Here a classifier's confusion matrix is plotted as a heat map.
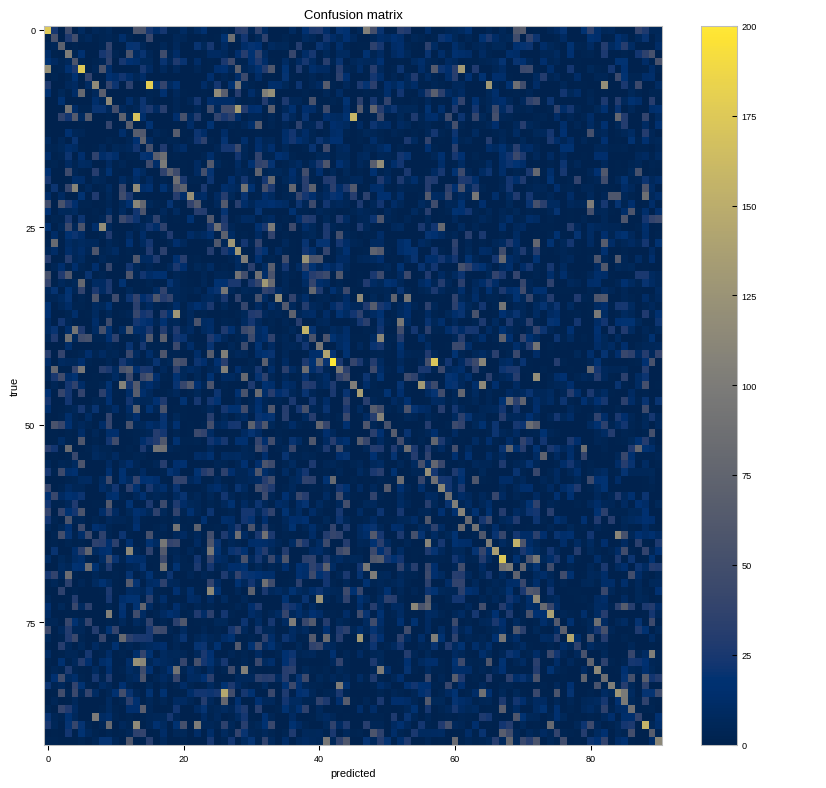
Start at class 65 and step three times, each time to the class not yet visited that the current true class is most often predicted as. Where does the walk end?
13
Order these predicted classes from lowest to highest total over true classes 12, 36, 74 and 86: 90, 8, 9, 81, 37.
8, 90, 37, 81, 9
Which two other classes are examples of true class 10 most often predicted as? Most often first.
28, 3
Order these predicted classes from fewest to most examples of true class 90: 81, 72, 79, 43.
79, 81, 43, 72
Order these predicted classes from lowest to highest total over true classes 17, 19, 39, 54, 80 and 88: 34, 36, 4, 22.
34, 36, 4, 22
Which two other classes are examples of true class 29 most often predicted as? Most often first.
38, 67
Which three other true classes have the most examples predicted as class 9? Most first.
74, 88, 60
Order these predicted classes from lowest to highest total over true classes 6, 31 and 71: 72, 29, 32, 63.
63, 32, 72, 29
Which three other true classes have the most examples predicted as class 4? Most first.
20, 38, 11
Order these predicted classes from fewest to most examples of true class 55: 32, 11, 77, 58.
11, 77, 58, 32
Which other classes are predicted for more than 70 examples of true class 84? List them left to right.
26, 64, 85
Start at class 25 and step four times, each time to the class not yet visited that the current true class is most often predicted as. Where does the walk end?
43
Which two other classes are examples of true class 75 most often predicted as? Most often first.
36, 81
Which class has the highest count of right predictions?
42
